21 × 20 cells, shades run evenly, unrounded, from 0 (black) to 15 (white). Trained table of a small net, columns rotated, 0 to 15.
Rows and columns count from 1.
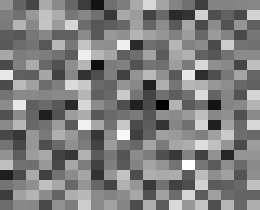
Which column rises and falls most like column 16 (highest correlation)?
20
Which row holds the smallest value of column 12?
9
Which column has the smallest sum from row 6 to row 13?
17
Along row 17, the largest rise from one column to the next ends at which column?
15
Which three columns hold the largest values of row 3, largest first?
6, 4, 2
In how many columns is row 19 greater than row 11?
10
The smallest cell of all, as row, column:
11, 13
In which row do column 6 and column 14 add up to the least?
16
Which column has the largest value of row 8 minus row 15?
1
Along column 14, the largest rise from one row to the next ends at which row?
21
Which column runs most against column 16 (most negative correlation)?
19
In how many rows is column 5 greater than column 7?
6
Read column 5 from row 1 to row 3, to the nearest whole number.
8 10 9
